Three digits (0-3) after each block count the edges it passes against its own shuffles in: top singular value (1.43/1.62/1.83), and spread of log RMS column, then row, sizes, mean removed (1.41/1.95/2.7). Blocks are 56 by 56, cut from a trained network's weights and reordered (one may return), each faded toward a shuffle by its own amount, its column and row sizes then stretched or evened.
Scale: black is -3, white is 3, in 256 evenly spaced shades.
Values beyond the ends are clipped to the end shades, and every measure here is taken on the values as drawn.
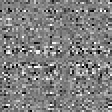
2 2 3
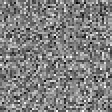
2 1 0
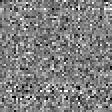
0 1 2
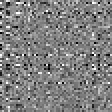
3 2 3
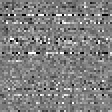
2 0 3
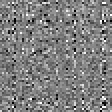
3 3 2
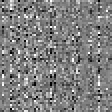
3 3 1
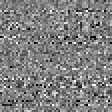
0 0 3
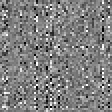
3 3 1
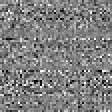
2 1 3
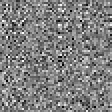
3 1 1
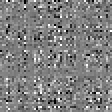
0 3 3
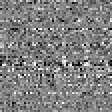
1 0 3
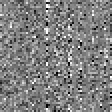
0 3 0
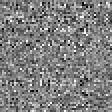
2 1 2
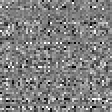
1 2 3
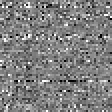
1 1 3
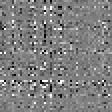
1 3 3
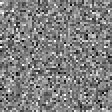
0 1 0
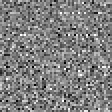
0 0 2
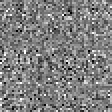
1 1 2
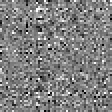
0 2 2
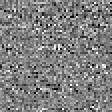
0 1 3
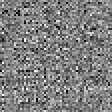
2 2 1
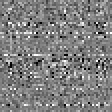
1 2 3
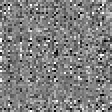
0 3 2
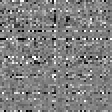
1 2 3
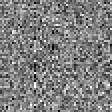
3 2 0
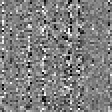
0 3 0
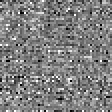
3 1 3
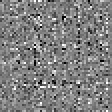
0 3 2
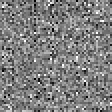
0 2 0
